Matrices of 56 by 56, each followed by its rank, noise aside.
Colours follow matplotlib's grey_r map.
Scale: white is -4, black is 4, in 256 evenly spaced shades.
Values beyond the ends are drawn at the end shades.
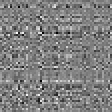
four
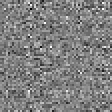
eight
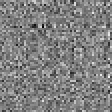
eight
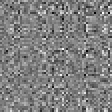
six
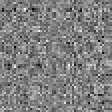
six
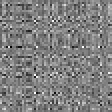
four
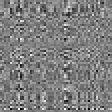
four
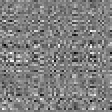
four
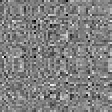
six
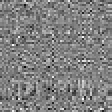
eight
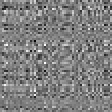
four
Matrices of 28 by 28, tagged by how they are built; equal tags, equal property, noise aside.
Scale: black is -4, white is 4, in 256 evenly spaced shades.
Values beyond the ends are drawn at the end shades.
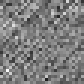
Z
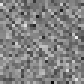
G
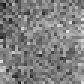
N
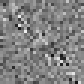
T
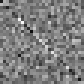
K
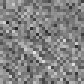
G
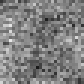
N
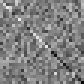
K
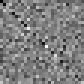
K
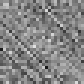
G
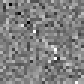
T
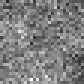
N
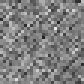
Z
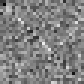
K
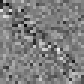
T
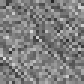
G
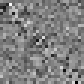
T
